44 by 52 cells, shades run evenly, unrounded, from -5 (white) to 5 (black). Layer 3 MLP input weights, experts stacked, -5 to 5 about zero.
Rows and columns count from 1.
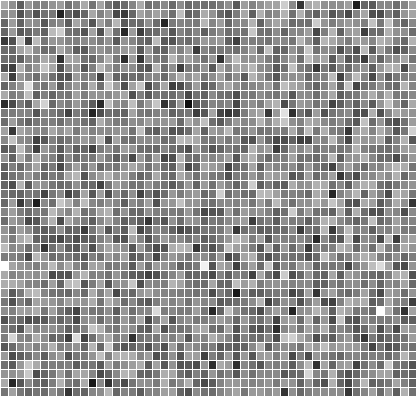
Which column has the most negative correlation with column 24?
49
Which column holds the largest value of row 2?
8
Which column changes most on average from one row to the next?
42
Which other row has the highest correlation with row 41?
33
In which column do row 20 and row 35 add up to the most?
37
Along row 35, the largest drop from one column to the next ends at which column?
48
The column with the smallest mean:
14
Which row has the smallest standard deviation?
11
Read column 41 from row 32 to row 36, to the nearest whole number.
1 -1 2 -1 -1
